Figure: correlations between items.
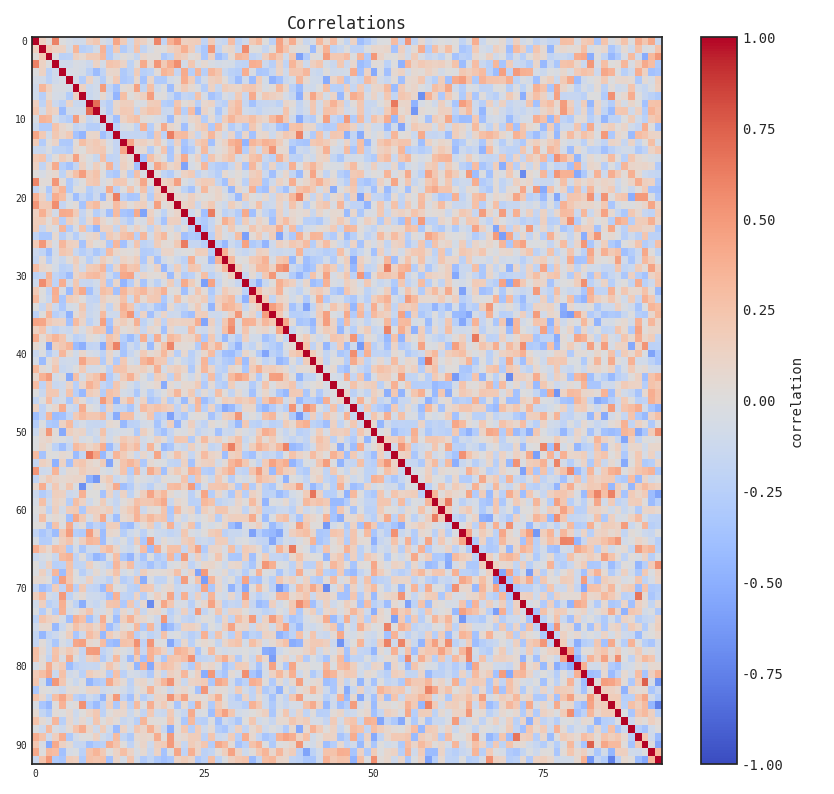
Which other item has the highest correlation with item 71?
89
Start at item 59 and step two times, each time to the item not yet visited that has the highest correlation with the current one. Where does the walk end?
77
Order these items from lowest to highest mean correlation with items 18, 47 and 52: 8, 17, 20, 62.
62, 20, 8, 17
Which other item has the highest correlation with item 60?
78
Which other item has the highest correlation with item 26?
22
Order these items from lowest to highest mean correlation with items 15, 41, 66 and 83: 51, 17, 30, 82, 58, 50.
50, 30, 82, 51, 17, 58
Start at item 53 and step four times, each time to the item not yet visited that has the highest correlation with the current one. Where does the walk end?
64
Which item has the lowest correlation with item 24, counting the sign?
68
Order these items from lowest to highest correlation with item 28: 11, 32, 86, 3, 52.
3, 11, 32, 52, 86
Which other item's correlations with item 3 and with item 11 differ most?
0
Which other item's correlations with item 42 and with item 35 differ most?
46
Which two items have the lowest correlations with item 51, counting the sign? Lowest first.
87, 49
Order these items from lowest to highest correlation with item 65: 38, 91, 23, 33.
33, 23, 91, 38
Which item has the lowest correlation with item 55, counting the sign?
72
